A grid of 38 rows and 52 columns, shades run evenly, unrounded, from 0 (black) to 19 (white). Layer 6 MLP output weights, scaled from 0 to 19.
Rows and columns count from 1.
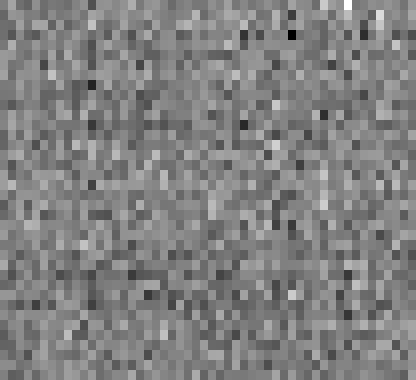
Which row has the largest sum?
19
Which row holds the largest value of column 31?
3
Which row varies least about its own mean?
37
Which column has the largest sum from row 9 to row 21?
8
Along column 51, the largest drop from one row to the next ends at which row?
22
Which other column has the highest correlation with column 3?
24
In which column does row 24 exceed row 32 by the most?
44
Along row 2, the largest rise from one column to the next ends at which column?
48
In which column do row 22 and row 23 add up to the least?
35
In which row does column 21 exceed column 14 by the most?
18
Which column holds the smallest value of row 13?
31
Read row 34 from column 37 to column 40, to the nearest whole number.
12 8 7 11
